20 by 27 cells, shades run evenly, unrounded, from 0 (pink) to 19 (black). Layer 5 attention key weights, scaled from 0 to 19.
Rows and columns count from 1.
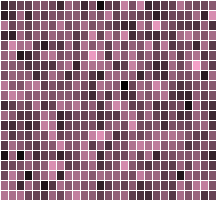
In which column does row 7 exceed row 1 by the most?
16
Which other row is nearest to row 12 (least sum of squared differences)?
13
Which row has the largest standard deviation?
7
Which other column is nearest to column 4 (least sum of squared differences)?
21
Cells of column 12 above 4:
17
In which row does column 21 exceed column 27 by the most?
2
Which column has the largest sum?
4
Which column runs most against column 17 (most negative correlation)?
5
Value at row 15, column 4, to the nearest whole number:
11
